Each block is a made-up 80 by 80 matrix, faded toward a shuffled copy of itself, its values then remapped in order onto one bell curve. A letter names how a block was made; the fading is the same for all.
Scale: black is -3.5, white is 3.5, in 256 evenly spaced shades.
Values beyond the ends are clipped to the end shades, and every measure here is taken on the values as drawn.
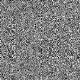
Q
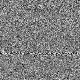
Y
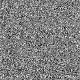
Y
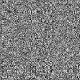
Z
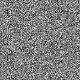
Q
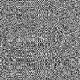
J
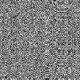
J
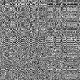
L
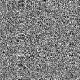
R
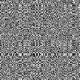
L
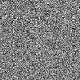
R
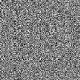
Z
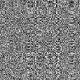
J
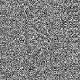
Z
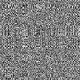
J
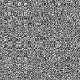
J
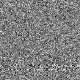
Y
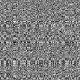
L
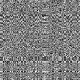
L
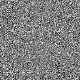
Q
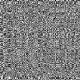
J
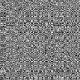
L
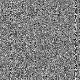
Q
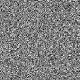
R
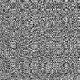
J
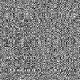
J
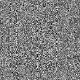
Q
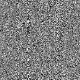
Q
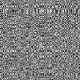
L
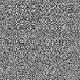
J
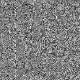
Q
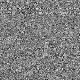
Y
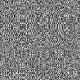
J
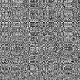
L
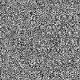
R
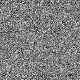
Y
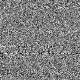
Y
